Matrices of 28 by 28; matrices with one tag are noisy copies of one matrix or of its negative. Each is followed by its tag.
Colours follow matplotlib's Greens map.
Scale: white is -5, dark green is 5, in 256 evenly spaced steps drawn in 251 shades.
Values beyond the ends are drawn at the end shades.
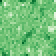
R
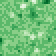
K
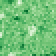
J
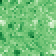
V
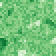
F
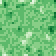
R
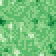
V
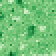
J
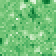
K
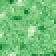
J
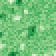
J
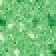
V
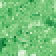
F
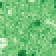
F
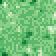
R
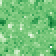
V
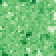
R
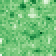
K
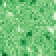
R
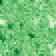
V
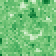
K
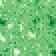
V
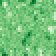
R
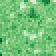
K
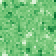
R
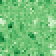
V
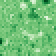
K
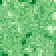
R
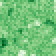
F
